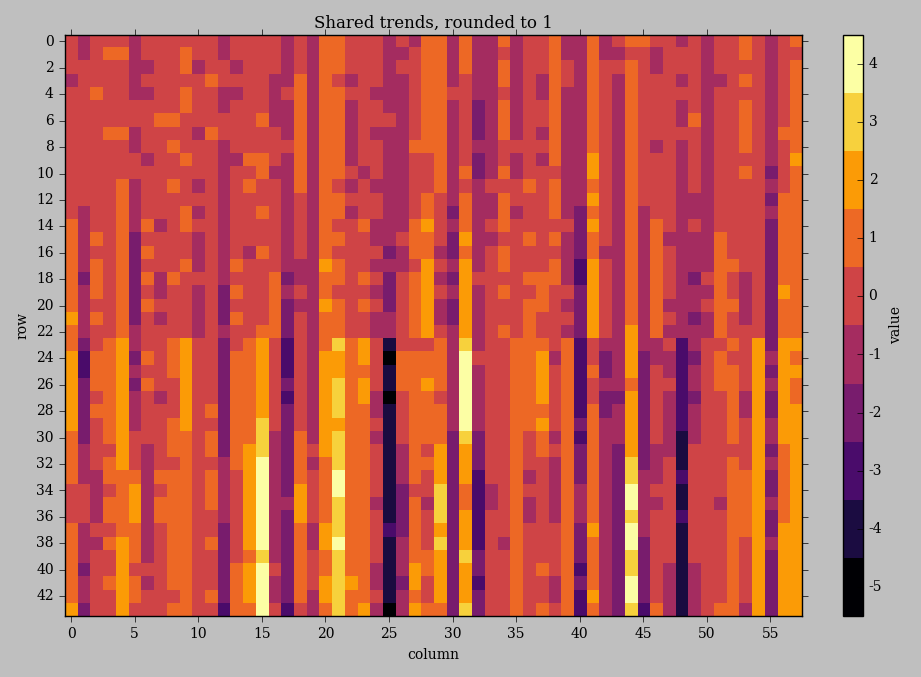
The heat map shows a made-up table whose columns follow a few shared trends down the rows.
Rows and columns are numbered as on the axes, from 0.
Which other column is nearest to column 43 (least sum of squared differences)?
30
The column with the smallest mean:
25
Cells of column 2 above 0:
10
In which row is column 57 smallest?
1
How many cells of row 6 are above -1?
43
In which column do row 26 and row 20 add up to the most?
31
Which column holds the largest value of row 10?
41
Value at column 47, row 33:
0
